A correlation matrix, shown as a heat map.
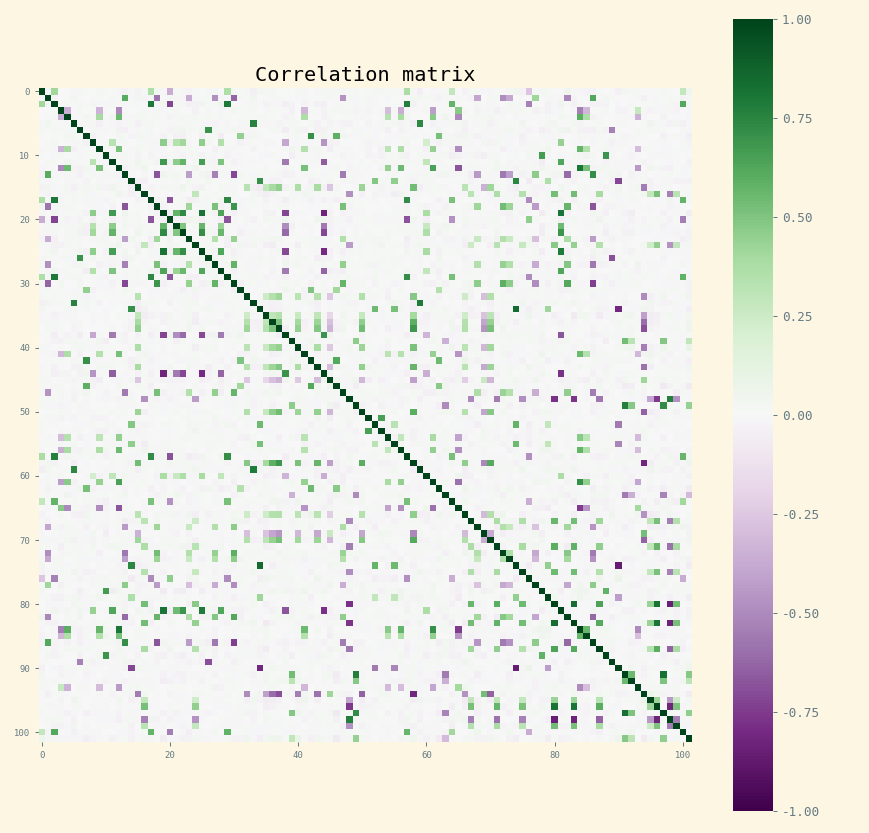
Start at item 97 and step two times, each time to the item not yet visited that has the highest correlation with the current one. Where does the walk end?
49
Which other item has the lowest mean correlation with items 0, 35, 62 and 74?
90
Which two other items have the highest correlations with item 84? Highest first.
12, 61
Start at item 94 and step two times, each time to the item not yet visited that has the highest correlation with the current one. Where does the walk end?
45
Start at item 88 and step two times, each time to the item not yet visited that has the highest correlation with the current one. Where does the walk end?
78
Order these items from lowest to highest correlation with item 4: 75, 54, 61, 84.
75, 54, 61, 84
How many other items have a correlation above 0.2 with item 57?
6
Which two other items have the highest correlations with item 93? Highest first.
65, 3
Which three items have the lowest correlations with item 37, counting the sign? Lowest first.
94, 69, 45
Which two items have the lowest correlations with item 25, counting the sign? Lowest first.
44, 38
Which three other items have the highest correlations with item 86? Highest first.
13, 1, 77
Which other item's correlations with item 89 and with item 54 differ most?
26
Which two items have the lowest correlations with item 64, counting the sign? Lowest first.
20, 76
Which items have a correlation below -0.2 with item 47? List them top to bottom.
1, 13, 77, 86
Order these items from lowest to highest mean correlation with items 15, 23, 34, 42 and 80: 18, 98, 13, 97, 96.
98, 13, 97, 18, 96
